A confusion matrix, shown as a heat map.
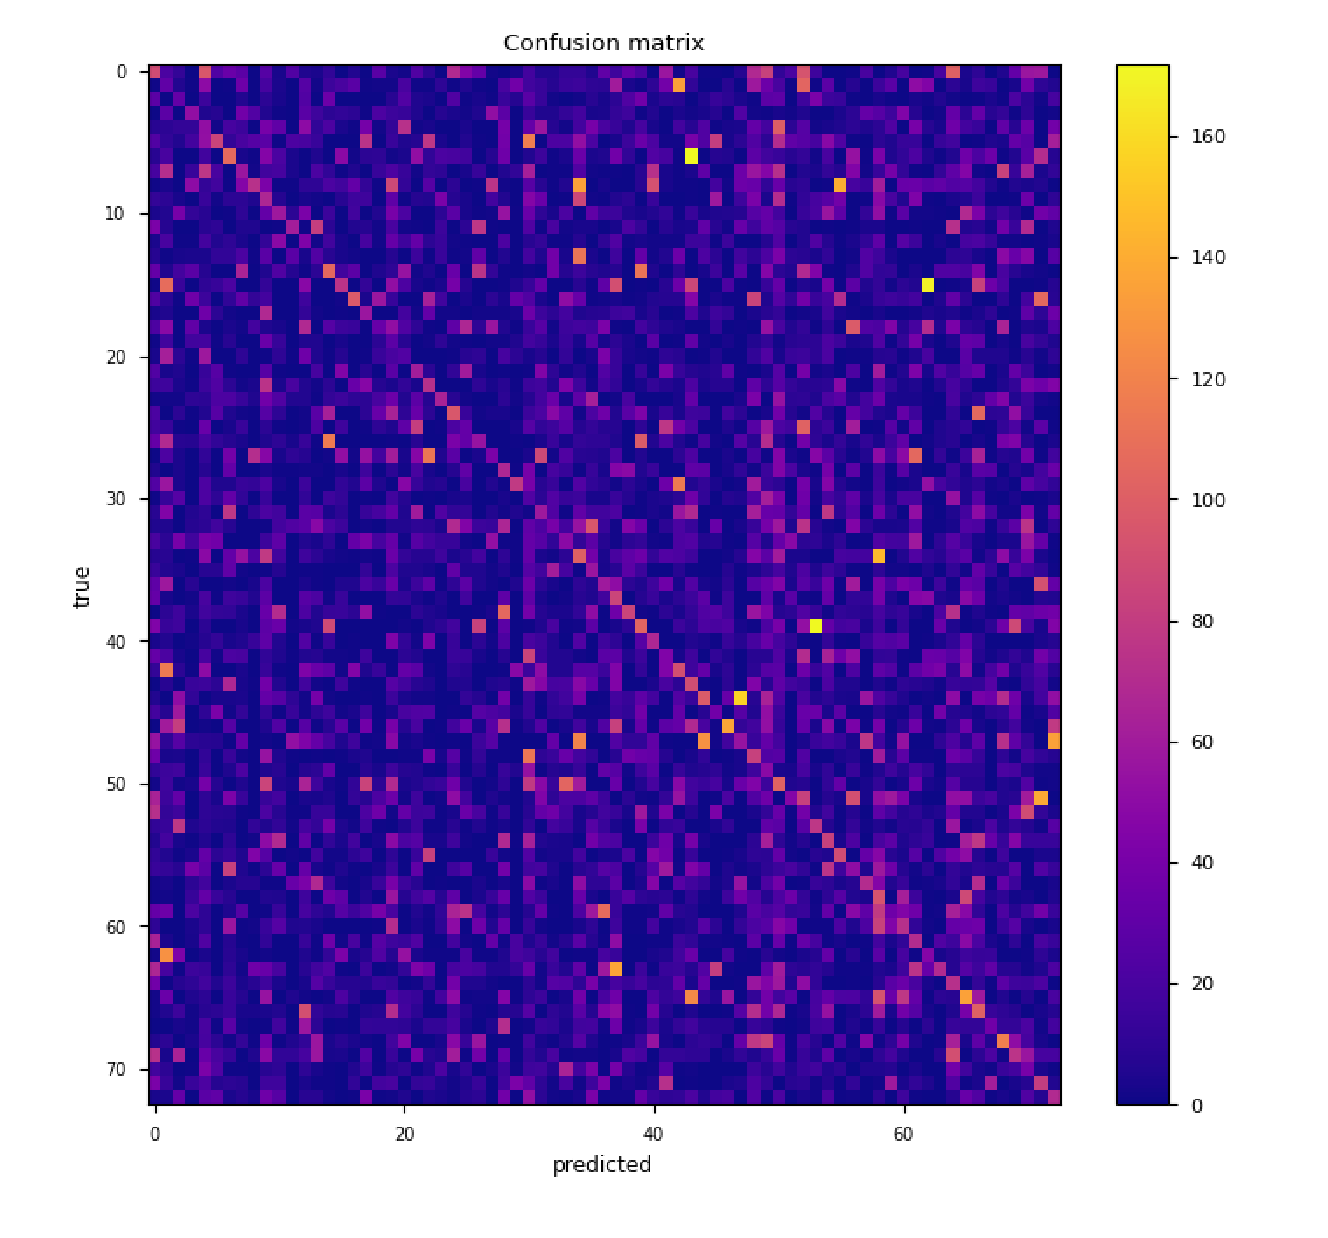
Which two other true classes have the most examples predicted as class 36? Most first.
59, 63
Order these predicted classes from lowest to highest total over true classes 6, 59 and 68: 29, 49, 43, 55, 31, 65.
29, 55, 31, 65, 49, 43
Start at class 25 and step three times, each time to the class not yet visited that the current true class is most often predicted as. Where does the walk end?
33
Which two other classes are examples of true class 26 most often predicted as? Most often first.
14, 39
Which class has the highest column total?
50
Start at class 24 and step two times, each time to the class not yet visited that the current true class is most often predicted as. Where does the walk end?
12
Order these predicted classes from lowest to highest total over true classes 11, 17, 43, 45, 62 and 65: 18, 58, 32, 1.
18, 32, 58, 1
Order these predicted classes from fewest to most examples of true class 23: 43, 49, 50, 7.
49, 7, 43, 50
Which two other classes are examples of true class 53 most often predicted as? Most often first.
2, 64
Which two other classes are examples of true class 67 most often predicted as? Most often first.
28, 12
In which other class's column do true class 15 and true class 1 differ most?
62
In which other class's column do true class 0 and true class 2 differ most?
64
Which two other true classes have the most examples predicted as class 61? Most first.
27, 63
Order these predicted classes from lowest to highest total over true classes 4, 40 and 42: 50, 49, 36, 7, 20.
7, 36, 49, 20, 50
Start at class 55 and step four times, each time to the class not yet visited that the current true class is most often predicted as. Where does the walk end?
58
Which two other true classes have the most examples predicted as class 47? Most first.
44, 57
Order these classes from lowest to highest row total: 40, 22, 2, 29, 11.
2, 40, 11, 22, 29
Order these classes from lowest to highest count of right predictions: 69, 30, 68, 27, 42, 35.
30, 27, 35, 69, 42, 68
